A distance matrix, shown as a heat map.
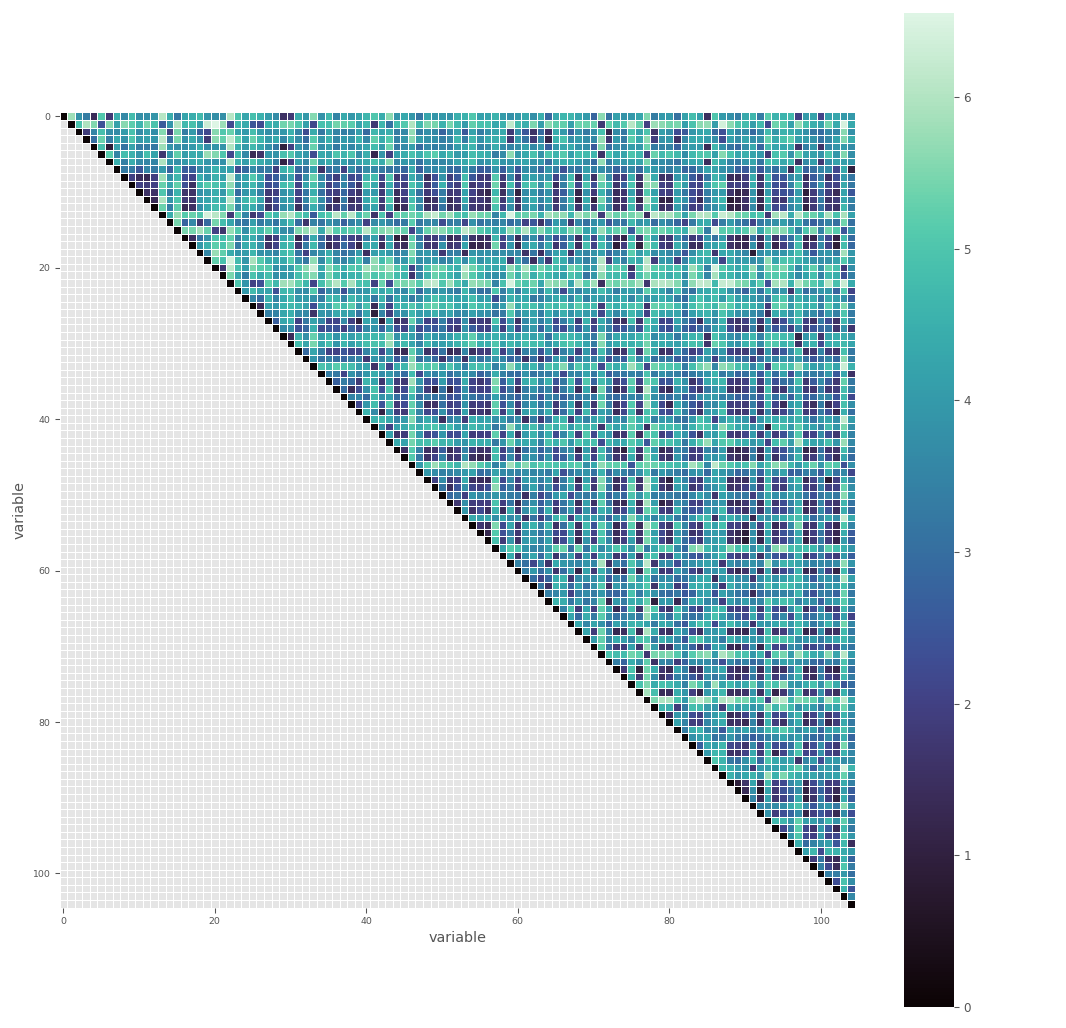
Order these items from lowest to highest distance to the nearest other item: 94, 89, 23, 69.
89, 94, 23, 69
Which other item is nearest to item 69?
82
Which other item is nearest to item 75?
20
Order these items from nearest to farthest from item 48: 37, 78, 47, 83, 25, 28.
83, 28, 37, 47, 78, 25
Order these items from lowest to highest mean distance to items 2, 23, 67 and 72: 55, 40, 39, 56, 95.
40, 55, 56, 39, 95
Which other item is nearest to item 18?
91
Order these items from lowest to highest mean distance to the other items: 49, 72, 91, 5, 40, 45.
45, 49, 72, 91, 40, 5
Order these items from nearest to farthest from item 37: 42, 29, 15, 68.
68, 42, 29, 15
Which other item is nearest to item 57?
24
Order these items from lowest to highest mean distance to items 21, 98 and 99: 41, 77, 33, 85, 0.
85, 0, 41, 33, 77
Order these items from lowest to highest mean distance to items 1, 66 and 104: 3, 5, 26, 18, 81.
26, 5, 18, 81, 3
